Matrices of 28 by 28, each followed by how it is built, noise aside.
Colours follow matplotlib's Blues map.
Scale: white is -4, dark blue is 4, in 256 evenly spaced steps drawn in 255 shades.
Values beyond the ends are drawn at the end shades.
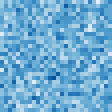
noise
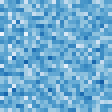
repeating rows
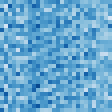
repeating rows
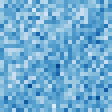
Hankel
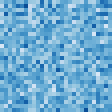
blocks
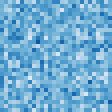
blocks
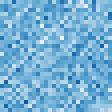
Hankel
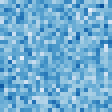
noise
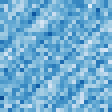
Hankel
